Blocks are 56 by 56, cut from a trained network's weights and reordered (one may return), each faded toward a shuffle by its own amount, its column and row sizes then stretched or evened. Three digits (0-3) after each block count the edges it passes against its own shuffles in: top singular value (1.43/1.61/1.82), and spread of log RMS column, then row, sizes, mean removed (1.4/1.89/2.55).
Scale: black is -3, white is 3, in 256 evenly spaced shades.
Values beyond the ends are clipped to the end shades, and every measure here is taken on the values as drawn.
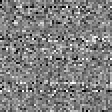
1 0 3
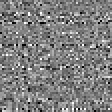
3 1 3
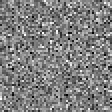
0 2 0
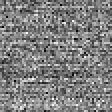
2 0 0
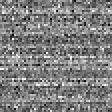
3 0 2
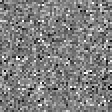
0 1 2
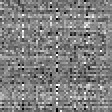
3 3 0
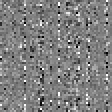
0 3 1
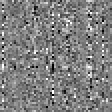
1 3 0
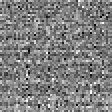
1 2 0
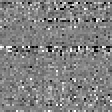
2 1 3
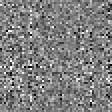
0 3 2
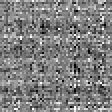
2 3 1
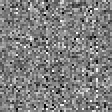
0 2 1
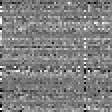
3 2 3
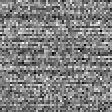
3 0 0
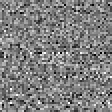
1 0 2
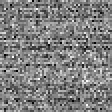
2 1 1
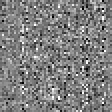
0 3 0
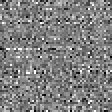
2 1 3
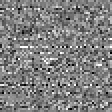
1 0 3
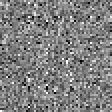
2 1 1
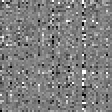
1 3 2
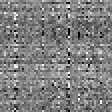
3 3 0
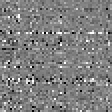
1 2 3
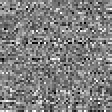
3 0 3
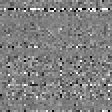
3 1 3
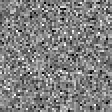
1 0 0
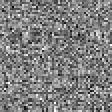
3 0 0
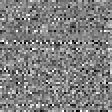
3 0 3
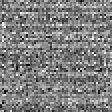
2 1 1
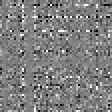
1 3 3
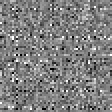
0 2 3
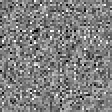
3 1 1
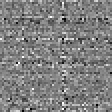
1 2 2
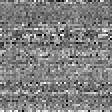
2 0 3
